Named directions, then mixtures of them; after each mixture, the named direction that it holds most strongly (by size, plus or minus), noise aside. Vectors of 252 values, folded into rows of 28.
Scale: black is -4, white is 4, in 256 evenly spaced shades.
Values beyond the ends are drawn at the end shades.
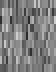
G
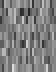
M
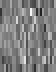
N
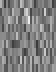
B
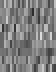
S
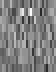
M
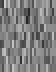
M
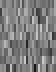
S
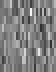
N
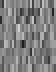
M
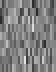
M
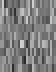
M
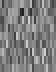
M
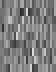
B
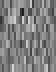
M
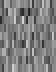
M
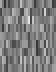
B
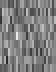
G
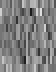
N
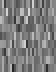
M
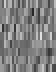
S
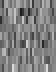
M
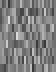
B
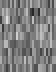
S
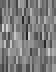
G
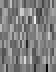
N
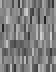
S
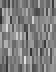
G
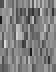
G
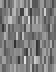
B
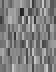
M
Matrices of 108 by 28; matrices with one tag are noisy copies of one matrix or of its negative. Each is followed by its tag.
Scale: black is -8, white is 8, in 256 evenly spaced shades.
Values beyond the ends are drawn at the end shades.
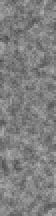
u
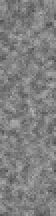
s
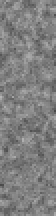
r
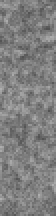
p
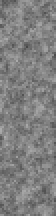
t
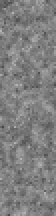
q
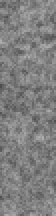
p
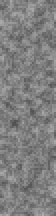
s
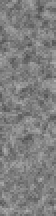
r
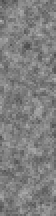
t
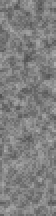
r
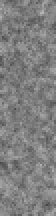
u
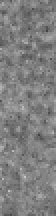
p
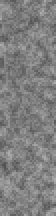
u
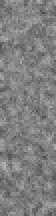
u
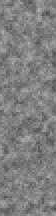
r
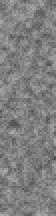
s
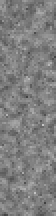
s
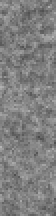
p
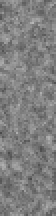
u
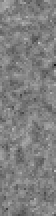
q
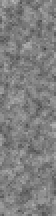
t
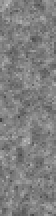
q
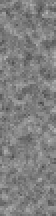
r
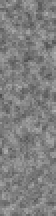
r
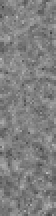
u
